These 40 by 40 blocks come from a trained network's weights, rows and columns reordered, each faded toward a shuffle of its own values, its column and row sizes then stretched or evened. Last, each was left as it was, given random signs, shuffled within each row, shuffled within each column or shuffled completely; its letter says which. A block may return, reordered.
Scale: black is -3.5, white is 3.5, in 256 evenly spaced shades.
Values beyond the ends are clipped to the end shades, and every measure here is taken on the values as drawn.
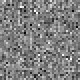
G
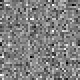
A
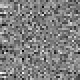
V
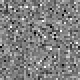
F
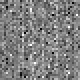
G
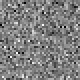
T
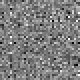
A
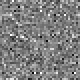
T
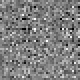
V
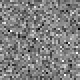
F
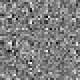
V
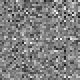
A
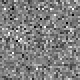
T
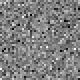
F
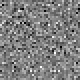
T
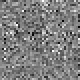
A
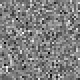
F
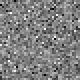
F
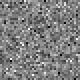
F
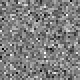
F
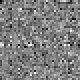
A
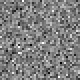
F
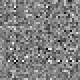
A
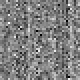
G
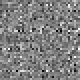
A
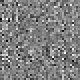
V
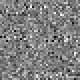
T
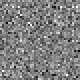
T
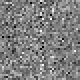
G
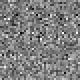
T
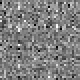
V
